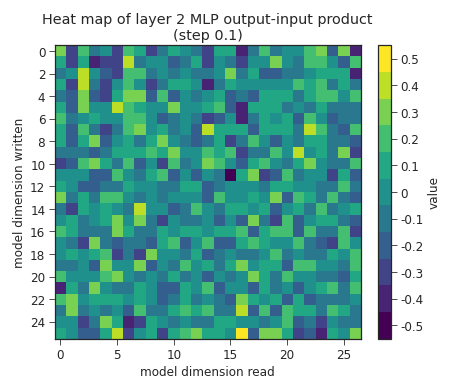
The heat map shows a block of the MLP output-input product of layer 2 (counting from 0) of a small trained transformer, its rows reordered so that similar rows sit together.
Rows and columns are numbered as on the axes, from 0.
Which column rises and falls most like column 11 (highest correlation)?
16
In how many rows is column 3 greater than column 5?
8
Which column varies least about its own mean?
11
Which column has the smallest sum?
1
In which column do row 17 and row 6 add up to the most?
3
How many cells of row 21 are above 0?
9
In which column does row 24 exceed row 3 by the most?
4
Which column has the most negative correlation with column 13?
0
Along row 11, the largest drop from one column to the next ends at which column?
18
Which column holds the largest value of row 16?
5
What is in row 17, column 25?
0.2
